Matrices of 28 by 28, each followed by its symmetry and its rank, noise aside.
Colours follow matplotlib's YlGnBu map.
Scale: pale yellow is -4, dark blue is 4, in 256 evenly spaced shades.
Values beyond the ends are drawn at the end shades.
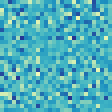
antisymmetric, rank eight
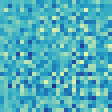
antisymmetric, rank six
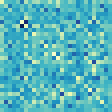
symmetric, rank six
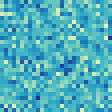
no symmetry, rank eight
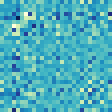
symmetric, rank four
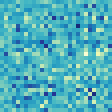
no symmetry, rank eight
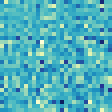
no symmetry, rank six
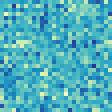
antisymmetric, rank eight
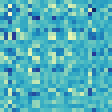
no symmetry, rank four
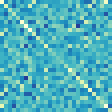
symmetric, rank six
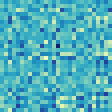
antisymmetric, rank four
